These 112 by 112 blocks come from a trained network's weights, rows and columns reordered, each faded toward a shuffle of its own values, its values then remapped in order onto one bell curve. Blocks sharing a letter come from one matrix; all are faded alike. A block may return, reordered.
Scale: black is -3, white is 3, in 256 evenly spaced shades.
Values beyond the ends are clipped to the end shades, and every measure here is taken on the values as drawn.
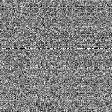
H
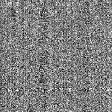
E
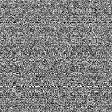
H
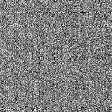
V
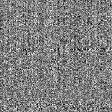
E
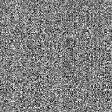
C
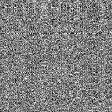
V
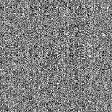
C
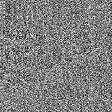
V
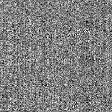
E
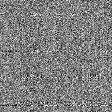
V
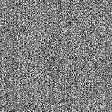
C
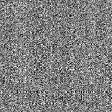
V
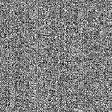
E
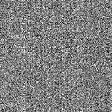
C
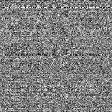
H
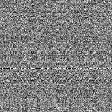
H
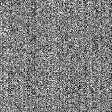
E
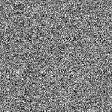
V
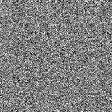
V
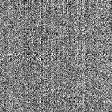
E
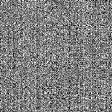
E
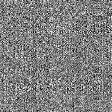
E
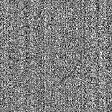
E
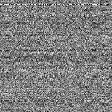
H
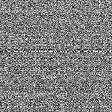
H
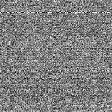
H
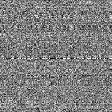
H
